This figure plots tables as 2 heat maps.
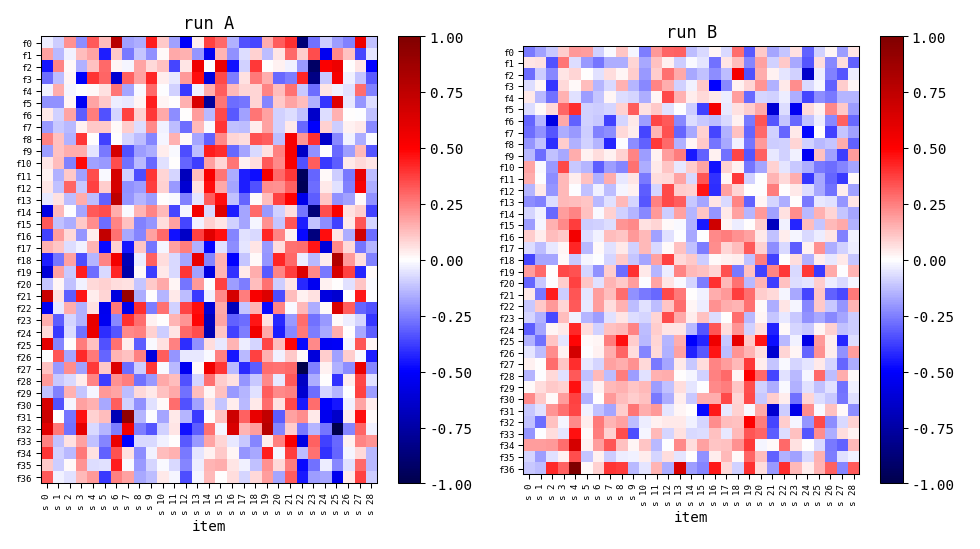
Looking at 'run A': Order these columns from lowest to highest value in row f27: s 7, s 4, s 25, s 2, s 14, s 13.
s 7, s 25, s 13, s 2, s 4, s 14
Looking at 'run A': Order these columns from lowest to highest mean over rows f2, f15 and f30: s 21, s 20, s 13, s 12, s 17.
s 12, s 17, s 20, s 13, s 21
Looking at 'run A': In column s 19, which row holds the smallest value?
f22
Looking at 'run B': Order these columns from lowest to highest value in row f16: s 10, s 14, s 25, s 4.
s 14, s 25, s 10, s 4
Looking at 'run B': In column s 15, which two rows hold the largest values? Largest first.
f12, f11
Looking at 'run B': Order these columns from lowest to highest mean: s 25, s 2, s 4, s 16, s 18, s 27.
s 27, s 2, s 25, s 16, s 18, s 4
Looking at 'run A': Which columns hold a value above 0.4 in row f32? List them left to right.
s 0, s 3, s 7, s 16, s 19
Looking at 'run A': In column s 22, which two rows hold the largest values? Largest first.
f19, f3
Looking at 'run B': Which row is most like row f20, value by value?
f24
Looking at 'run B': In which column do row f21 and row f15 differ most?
s 21
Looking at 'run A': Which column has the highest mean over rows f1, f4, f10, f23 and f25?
s 21
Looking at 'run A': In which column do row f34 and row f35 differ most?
s 23
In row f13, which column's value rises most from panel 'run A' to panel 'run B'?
s 12
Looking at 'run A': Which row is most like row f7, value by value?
f20
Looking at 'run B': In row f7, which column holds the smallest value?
s 24
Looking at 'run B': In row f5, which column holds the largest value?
s 16
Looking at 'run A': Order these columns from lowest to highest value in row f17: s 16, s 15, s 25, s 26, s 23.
s 16, s 15, s 26, s 25, s 23
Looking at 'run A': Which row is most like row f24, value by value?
f23
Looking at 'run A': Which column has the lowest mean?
s 22
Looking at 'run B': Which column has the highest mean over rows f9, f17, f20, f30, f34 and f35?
s 4
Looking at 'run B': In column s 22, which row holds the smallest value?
f7
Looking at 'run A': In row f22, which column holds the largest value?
s 25
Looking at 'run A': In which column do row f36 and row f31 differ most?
s 6
